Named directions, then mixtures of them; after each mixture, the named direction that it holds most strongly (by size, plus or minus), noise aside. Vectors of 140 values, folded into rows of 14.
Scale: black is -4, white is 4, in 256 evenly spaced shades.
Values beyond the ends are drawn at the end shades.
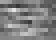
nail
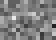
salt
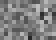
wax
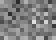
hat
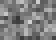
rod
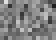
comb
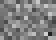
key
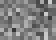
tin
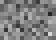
key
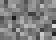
salt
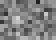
rod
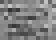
nail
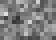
rod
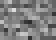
nail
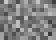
key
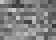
nail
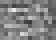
nail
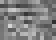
nail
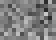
tin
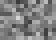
rod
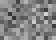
hat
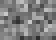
rod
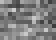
nail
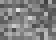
tin
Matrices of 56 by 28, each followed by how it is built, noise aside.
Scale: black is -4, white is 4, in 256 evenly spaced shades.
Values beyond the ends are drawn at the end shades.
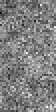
smooth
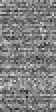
blocks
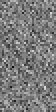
Toeplitz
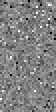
sparse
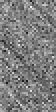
Toeplitz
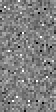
sparse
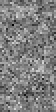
smooth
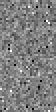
sparse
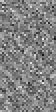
Toeplitz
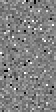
sparse
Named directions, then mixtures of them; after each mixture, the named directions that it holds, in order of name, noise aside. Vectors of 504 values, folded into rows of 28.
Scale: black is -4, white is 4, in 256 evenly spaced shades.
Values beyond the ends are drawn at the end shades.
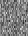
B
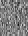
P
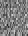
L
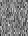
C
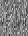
B, C, P.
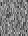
C.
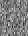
B, C, L.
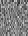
B, P.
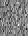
B, L, P.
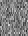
C.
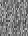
B, C, P.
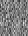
B, C.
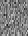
L, P.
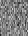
C, P.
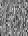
B, C, P.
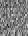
L.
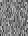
C.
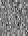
P.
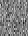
B, C.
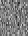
P.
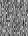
B, C.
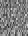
L.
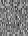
P.
